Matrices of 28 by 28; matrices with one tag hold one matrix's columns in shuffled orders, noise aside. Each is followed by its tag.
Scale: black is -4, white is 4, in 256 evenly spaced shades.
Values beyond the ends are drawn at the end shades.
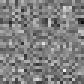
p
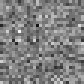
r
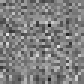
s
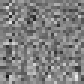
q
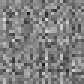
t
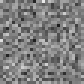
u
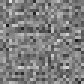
u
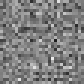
u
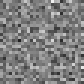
u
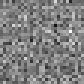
r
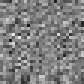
s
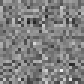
p
